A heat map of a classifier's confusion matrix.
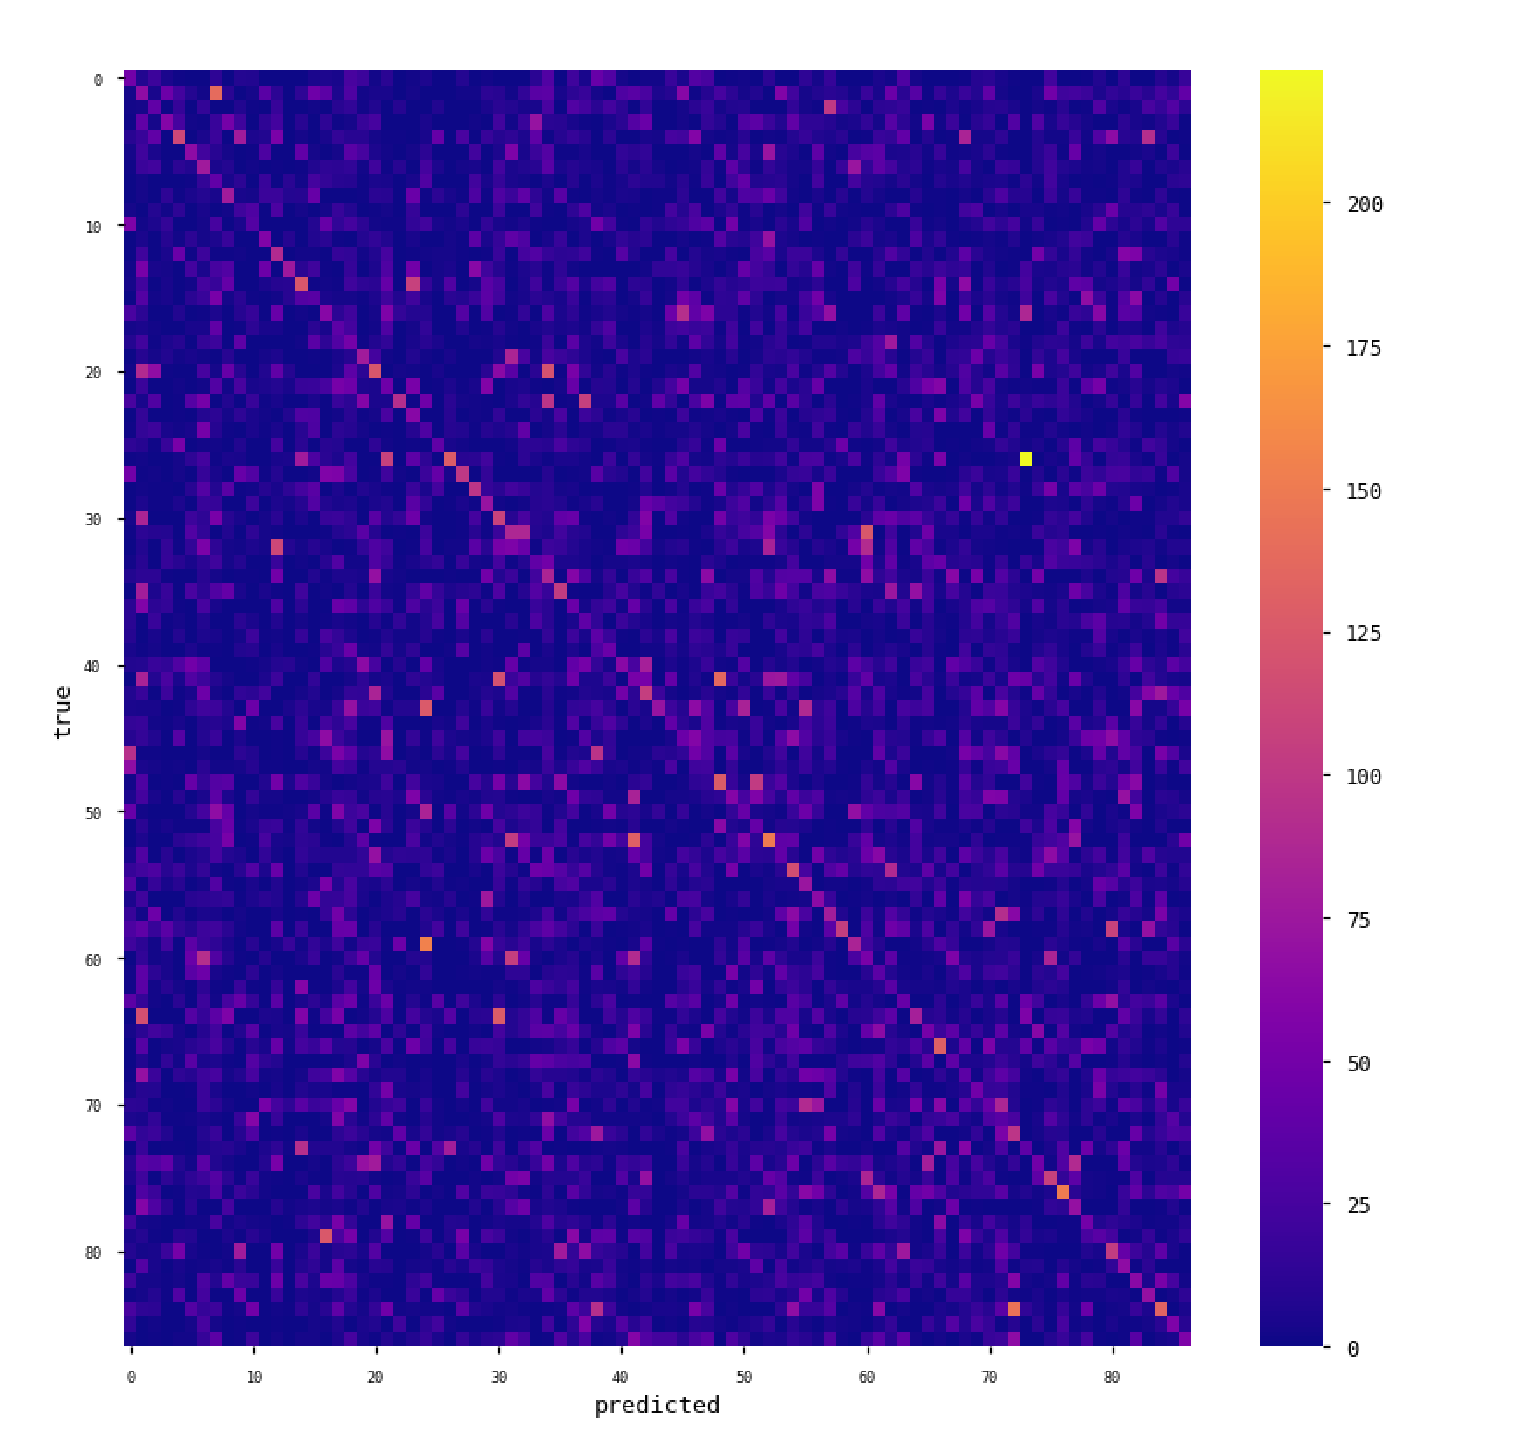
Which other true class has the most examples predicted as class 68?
4
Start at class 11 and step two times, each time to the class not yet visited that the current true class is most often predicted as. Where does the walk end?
41
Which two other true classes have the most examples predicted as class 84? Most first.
34, 42
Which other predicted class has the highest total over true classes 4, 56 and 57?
68
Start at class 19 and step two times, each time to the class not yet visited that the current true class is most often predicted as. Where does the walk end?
60
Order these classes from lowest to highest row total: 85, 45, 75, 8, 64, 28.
85, 8, 28, 75, 45, 64
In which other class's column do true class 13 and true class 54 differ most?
62
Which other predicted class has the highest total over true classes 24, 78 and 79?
16
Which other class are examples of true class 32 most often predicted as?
12
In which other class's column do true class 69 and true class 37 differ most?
21
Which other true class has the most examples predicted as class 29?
56
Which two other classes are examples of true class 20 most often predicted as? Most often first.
34, 1
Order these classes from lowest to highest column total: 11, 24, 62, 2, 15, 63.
11, 2, 15, 63, 24, 62
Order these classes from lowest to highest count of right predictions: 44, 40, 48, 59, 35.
44, 40, 59, 35, 48
